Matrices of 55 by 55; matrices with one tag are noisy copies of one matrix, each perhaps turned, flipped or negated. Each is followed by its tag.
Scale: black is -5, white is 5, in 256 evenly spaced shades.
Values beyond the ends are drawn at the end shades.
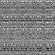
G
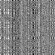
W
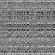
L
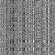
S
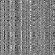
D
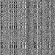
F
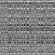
L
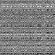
G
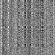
L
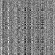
L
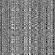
L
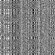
W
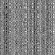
G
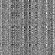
L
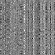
D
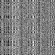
W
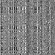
F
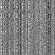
G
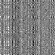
W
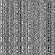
G
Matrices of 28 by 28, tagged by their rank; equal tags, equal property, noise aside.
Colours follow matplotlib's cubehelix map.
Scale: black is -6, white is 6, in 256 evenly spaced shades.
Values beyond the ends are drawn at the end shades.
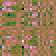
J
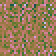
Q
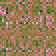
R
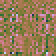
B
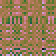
J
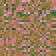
B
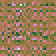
B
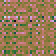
J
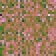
Q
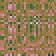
B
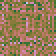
R
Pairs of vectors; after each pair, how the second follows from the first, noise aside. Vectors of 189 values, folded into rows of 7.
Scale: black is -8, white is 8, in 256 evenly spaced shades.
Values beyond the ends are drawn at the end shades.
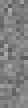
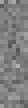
shuffled.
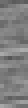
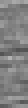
negated.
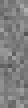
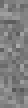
shuffled.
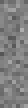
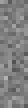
reversed.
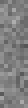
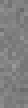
wrapped around, shrunk.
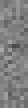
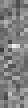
negated, scaled up.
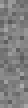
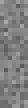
reversed.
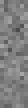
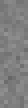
reversed, shrunk.
